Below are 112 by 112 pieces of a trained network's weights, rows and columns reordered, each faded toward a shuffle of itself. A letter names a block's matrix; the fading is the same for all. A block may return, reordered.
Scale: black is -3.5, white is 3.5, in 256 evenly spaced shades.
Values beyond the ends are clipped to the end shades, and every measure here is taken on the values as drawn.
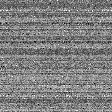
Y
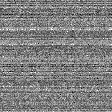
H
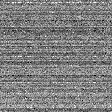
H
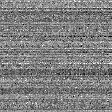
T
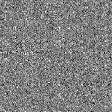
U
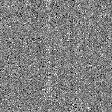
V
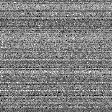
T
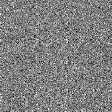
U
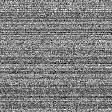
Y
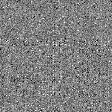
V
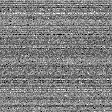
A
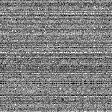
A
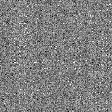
U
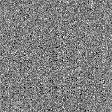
U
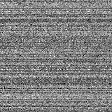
Y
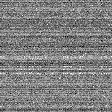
H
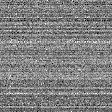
T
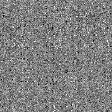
V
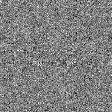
U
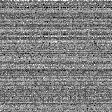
A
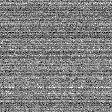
T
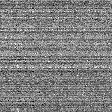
H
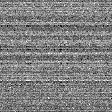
H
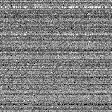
A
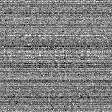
A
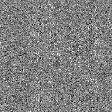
V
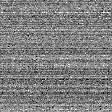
T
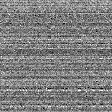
H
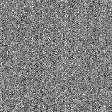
U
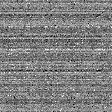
T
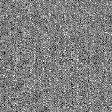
V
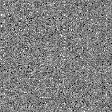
V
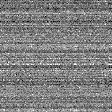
T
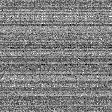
Y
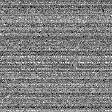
T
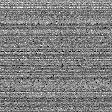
A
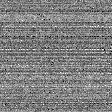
A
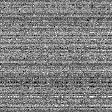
A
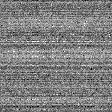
H
